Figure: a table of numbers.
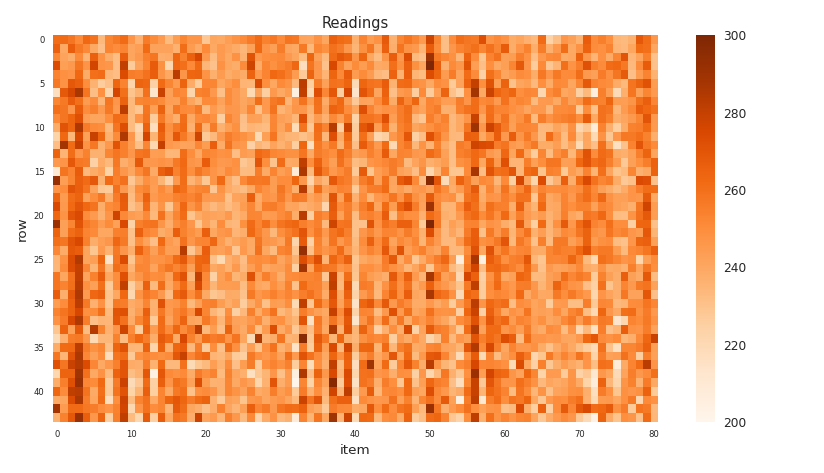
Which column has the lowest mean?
40
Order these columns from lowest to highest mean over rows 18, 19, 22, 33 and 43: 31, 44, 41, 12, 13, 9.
13, 31, 44, 41, 12, 9
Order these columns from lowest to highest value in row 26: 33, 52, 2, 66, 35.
66, 52, 35, 2, 33
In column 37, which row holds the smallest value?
34
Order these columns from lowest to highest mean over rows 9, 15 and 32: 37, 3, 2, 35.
37, 35, 2, 3
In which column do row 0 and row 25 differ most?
57
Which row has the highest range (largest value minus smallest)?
39
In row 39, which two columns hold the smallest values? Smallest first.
32, 72
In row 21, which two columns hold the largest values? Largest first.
50, 0
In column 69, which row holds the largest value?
25
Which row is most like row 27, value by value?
29
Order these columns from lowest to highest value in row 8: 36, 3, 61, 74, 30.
30, 36, 61, 74, 3
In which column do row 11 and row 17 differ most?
33
